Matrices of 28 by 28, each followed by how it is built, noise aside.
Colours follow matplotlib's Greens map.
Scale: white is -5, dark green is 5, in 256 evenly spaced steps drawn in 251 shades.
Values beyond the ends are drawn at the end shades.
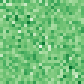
banded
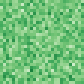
repeating rows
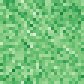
Toeplitz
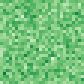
noise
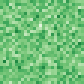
repeating rows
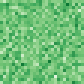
noise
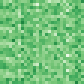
repeating rows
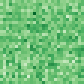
blocks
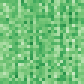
blocks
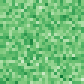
noise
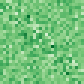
banded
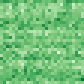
blocks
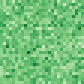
noise
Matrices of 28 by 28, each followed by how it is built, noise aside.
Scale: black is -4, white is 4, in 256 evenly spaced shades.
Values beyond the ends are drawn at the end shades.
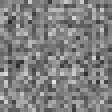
blocks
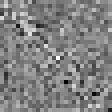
banded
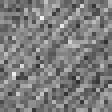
Hankel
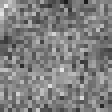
smooth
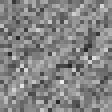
Hankel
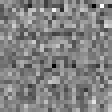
low rank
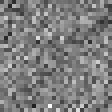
Hankel
